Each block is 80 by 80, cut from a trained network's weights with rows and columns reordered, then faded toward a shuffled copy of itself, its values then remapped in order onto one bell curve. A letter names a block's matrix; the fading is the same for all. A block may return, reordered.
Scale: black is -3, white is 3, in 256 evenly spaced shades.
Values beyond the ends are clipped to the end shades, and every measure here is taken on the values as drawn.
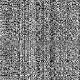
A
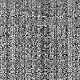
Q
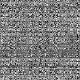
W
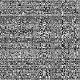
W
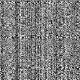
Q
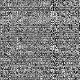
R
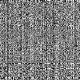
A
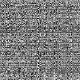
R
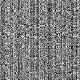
Q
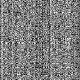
A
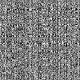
A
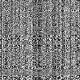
Q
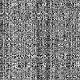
Q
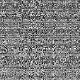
W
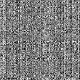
Q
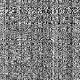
A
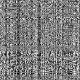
Q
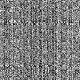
Q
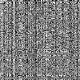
Q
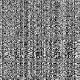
Q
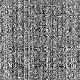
Q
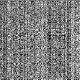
Q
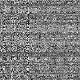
W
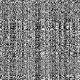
Q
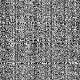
A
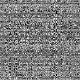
W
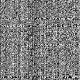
A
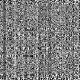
A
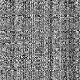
Q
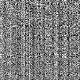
Q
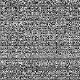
W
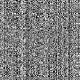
A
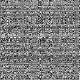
W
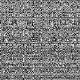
W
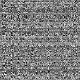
W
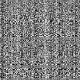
A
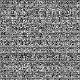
W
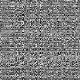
W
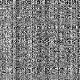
Q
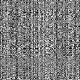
Q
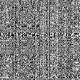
A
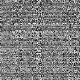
W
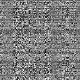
R
